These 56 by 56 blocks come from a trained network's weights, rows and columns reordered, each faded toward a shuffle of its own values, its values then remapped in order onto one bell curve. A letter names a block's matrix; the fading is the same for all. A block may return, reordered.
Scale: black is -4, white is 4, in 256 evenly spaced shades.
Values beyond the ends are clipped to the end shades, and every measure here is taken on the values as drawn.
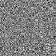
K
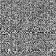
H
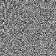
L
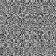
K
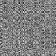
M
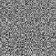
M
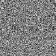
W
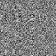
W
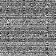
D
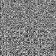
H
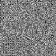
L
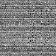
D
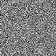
W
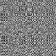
M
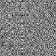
M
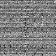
D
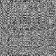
M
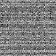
D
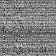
D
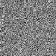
W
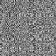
K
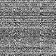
D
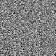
W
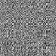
M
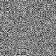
K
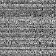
D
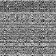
D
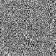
W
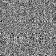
H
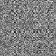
M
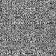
H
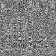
L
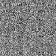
H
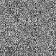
W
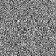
K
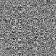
L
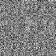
H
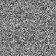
W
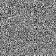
L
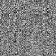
L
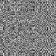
M
